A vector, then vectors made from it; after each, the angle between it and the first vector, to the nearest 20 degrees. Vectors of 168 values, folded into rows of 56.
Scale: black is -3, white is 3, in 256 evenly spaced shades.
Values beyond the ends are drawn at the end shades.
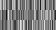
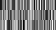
140 degrees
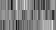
100 degrees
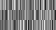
20 degrees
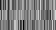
140 degrees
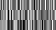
140 degrees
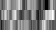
80 degrees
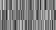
20 degrees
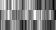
80 degrees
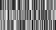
140 degrees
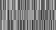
160 degrees
